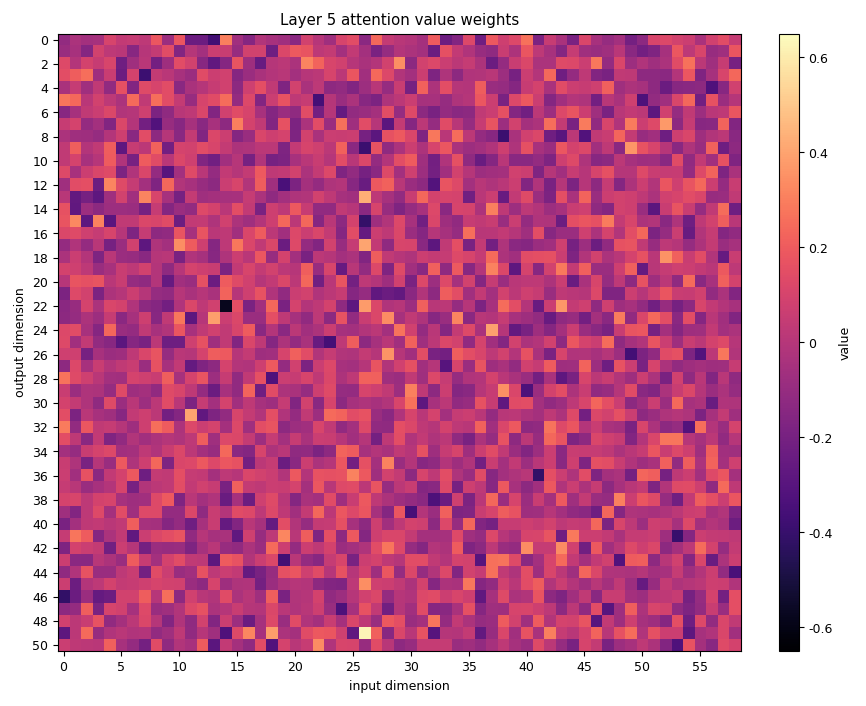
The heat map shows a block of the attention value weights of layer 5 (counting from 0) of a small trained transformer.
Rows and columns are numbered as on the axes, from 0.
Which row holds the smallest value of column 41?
36
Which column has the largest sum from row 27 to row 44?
42
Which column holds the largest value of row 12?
4
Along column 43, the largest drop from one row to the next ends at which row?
23
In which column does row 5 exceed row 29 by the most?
40
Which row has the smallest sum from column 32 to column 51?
10
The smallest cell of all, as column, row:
14, 22
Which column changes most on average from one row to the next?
26
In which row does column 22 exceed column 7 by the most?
50
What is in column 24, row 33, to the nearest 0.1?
0
